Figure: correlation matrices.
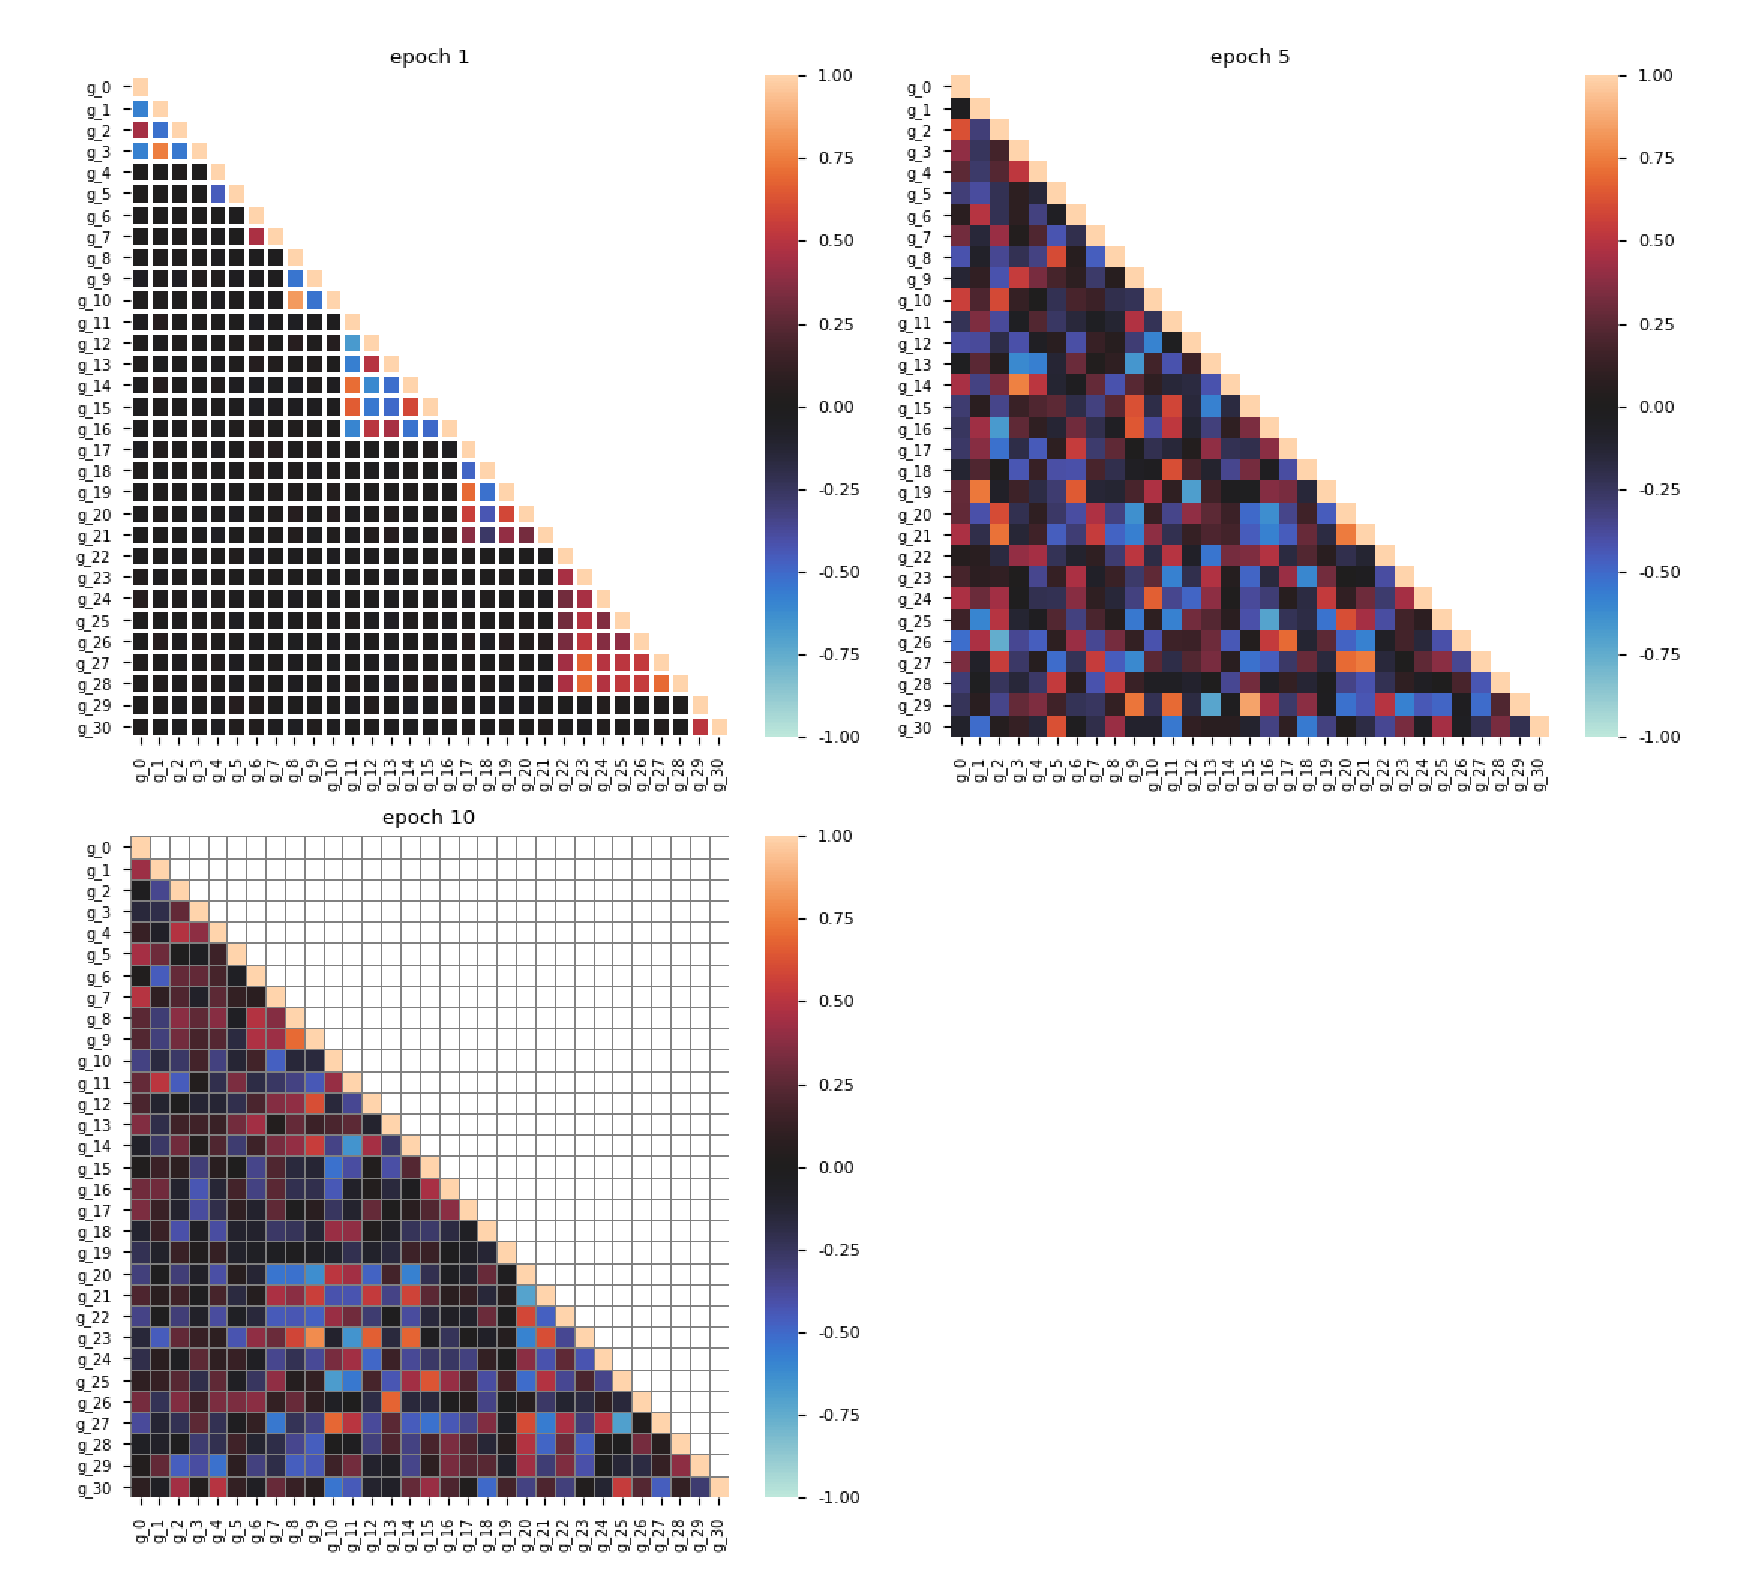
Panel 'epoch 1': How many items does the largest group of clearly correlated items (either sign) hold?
7
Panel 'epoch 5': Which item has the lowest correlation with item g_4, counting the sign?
g_13
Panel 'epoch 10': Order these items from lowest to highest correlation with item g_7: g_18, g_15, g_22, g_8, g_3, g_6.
g_22, g_18, g_3, g_6, g_15, g_8
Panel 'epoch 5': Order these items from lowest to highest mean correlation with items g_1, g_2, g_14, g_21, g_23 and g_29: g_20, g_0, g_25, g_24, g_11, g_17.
g_17, g_11, g_25, g_20, g_24, g_0
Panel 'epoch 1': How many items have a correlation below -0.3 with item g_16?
3
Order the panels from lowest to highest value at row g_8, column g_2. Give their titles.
epoch 5, epoch 1, epoch 10
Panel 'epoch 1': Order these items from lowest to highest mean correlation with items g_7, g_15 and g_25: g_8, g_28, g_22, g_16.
g_16, g_8, g_22, g_28
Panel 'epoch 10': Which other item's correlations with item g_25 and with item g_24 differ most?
g_27
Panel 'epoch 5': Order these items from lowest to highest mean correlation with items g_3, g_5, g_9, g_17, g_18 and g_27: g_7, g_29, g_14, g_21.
g_21, g_7, g_14, g_29
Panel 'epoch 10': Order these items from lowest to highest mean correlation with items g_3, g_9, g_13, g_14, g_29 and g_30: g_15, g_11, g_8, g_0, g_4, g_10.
g_11, g_10, g_15, g_0, g_4, g_8
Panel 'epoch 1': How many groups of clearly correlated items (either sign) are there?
8
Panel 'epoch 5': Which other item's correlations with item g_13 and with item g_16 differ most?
g_9
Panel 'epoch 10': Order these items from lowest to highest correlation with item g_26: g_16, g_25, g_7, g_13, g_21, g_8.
g_21, g_25, g_16, g_7, g_8, g_13
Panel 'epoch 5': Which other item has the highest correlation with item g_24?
g_10
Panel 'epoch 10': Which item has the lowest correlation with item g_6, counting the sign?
g_1
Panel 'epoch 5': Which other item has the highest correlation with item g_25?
g_20
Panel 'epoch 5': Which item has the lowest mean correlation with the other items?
g_12
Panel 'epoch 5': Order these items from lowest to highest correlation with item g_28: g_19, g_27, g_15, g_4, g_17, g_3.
g_27, g_4, g_3, g_19, g_17, g_15
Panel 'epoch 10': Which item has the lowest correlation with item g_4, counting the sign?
g_29
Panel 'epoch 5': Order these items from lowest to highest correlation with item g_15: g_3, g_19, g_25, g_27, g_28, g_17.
g_27, g_25, g_17, g_19, g_3, g_28
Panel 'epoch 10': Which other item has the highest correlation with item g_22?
g_20
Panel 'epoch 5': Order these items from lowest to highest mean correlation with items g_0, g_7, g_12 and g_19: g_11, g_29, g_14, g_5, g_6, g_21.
g_5, g_29, g_11, g_6, g_14, g_21
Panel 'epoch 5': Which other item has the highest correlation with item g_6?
g_19
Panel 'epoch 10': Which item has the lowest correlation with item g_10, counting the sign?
g_25
